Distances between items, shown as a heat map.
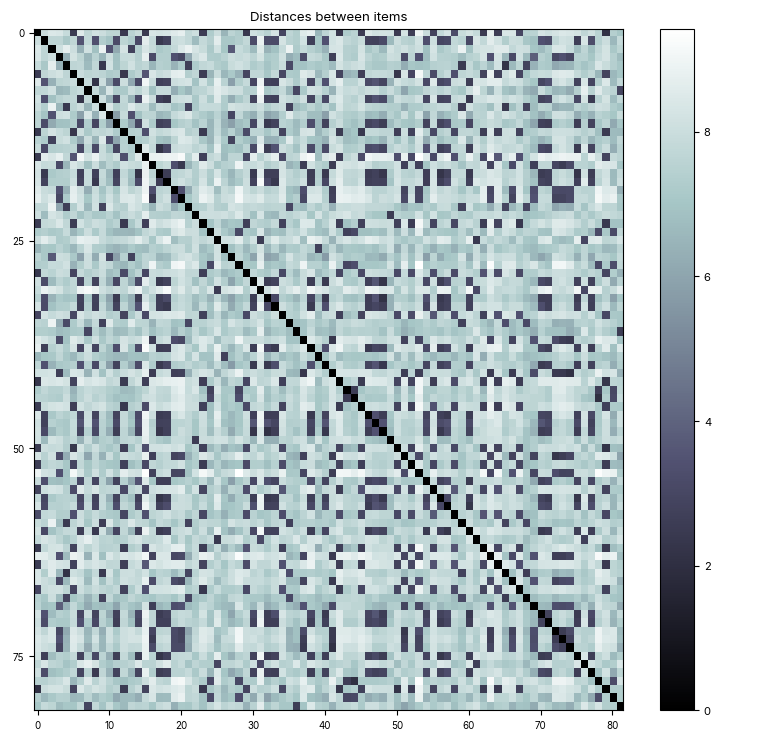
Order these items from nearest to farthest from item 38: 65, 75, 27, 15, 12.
75, 27, 65, 12, 15
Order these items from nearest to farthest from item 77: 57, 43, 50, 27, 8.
8, 57, 27, 43, 50
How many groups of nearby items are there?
10
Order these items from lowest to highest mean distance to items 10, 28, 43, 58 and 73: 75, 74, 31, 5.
5, 74, 75, 31
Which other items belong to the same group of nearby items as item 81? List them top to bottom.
7, 36
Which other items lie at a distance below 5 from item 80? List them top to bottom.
24, 28, 43, 44, 78
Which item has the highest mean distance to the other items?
31
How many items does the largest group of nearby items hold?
23
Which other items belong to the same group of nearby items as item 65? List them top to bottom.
4, 9, 21, 35, 59, 68
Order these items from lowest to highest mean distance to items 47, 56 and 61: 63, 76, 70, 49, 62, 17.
17, 70, 76, 49, 62, 63
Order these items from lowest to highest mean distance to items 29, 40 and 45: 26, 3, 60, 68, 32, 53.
32, 60, 26, 68, 3, 53
